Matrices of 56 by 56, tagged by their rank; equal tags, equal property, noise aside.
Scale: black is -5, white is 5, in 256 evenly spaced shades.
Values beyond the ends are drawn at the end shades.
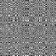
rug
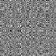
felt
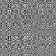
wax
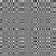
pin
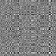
rug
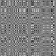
rug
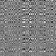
rug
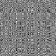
felt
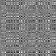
pin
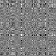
rug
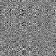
felt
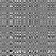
rug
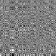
felt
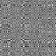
wax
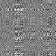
wax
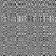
wax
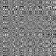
wax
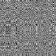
felt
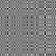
pin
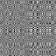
rug
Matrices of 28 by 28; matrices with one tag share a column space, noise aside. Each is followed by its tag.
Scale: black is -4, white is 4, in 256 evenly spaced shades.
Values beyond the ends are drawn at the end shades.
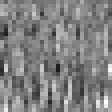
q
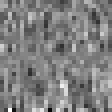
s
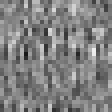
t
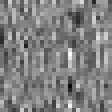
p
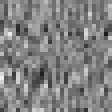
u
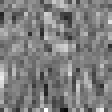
s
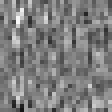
p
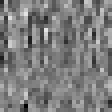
p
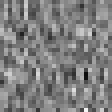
u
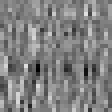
q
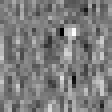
t
